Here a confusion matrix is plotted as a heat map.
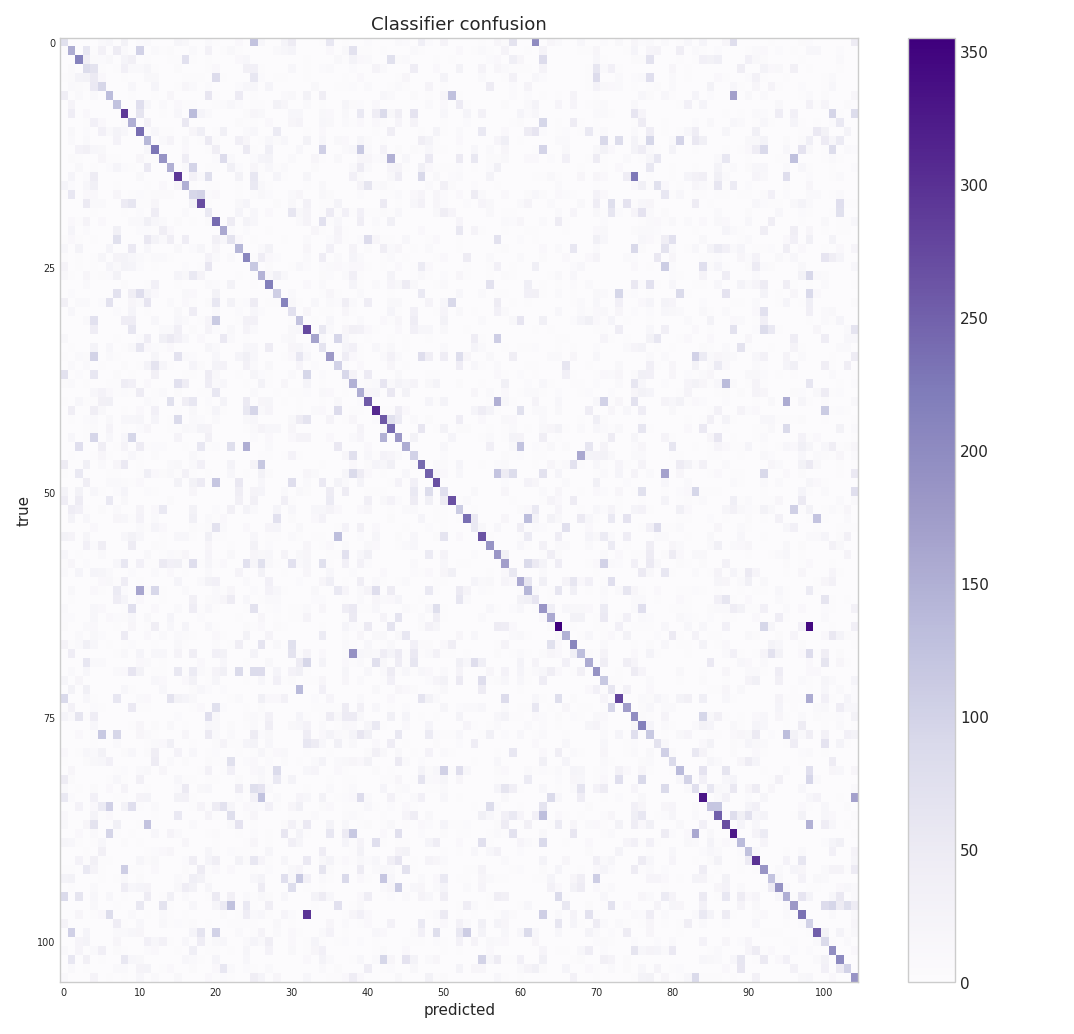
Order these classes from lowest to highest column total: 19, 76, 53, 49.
53, 49, 19, 76
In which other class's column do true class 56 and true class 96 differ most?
22
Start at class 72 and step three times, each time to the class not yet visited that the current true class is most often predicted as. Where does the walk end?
34
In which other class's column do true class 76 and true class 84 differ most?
104
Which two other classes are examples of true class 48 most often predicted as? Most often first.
79, 57
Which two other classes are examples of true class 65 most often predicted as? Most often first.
98, 92
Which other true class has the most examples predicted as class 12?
61
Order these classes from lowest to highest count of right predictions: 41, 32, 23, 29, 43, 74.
23, 74, 29, 43, 32, 41
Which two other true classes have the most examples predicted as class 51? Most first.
6, 29
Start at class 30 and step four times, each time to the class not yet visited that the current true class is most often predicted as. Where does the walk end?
18
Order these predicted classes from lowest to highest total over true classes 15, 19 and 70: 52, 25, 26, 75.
52, 26, 25, 75
